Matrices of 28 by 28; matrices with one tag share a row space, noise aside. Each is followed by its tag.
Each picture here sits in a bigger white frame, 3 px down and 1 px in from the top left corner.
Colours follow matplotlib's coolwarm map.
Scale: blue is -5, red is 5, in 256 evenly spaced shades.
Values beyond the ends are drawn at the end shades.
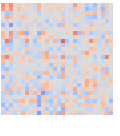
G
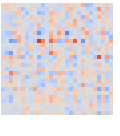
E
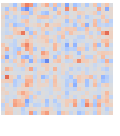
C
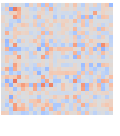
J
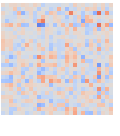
E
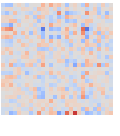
E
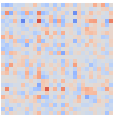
G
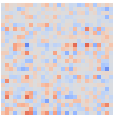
C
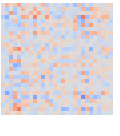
J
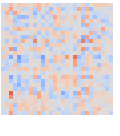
J
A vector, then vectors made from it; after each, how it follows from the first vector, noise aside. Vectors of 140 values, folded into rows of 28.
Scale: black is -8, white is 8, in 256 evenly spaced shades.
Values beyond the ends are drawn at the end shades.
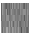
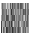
negated, scaled up.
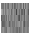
wrapped around.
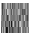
negated, scaled up.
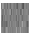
reversed, negated, partly zeroed.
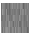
shrunk.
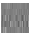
reversed, negated, partly zeroed.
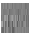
wrapped around, negated, partly zeroed.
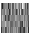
reversed, scaled up.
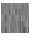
reversed, partly zeroed.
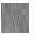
shrunk.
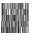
negated, scaled up.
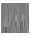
reversed, partly zeroed.
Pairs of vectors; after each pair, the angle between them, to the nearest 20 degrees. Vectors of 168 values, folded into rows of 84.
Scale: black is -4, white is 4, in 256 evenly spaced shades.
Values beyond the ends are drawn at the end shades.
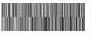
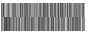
80 degrees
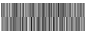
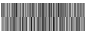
20 degrees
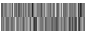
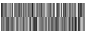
20 degrees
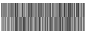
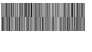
80 degrees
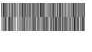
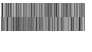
140 degrees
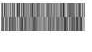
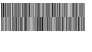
100 degrees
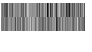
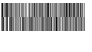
60 degrees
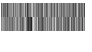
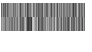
20 degrees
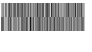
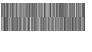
160 degrees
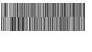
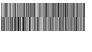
60 degrees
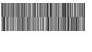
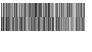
100 degrees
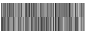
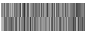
120 degrees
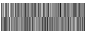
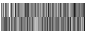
40 degrees
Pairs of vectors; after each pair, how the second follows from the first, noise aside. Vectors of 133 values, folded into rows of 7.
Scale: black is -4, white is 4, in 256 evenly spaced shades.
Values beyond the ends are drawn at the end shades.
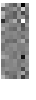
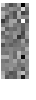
copied.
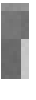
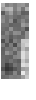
copied.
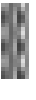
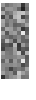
sign-scrambled.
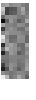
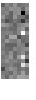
wrapped around, negated, partly zeroed.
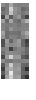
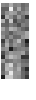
copied.
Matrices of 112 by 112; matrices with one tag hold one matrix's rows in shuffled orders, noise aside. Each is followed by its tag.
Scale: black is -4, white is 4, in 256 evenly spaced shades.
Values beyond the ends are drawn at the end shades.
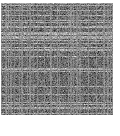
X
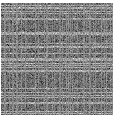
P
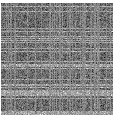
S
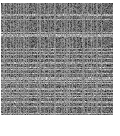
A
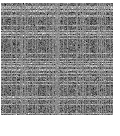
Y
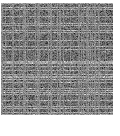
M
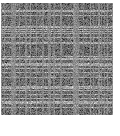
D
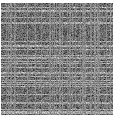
S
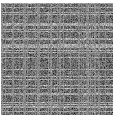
M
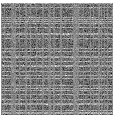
D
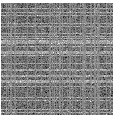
S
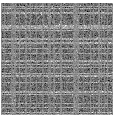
D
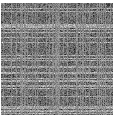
Y
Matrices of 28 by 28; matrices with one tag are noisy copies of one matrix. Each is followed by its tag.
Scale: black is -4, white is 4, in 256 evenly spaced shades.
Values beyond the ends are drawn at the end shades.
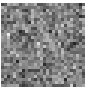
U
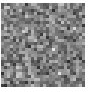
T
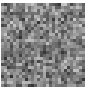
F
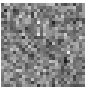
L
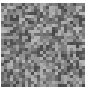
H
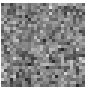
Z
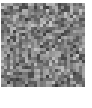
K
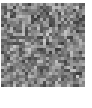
L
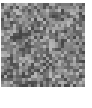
U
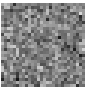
K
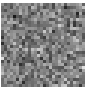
Z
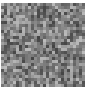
L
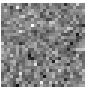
K
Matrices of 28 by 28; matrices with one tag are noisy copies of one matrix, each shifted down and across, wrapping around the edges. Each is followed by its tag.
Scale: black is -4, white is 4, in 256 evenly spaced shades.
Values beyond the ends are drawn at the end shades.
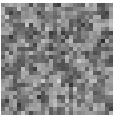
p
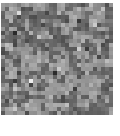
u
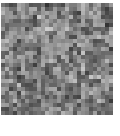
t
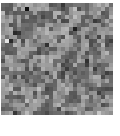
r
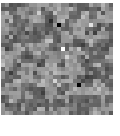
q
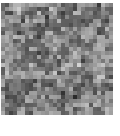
q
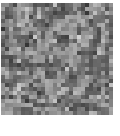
r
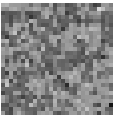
q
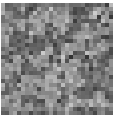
q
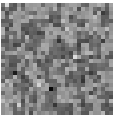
p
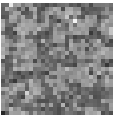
u
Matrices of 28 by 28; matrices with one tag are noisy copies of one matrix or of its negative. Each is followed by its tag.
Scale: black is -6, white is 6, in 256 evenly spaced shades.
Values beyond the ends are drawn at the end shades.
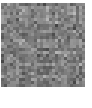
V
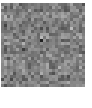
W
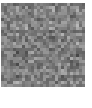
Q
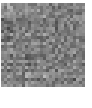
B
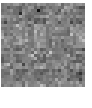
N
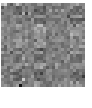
N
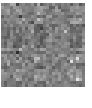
N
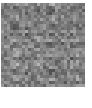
Q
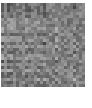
B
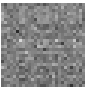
V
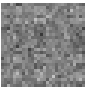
N
